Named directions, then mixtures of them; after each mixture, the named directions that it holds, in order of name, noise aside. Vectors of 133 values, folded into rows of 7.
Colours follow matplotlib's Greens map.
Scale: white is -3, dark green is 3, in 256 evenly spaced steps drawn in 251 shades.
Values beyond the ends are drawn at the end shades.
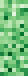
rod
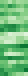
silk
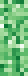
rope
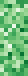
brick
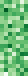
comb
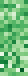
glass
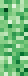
comb, rod, rope.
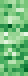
brick, comb, silk.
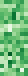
glass, silk.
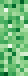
comb.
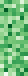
comb.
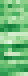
silk.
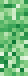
glass.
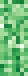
rope.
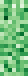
comb, rod.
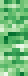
comb, rope, silk.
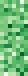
comb.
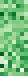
glass.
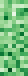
rod.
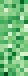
comb.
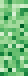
rod.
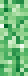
rope.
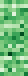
rod, silk.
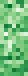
brick, rope, silk.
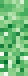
comb, glass.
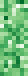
glass, rod, rope.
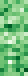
comb, rope, silk.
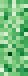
brick, comb, rod.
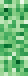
brick, comb, rod.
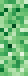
brick.
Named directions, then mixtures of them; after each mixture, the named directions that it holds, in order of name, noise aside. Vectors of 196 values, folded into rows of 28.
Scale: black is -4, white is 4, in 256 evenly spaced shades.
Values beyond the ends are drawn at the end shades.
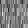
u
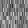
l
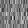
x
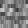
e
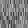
l.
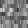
e.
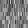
l, u.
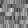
e, x.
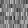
e, x.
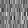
x.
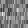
e, u.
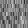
l, x.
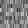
e, x.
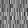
l, x.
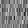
u, x.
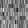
e, l.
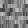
e.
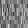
l, u.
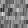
e, u.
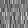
u, x.
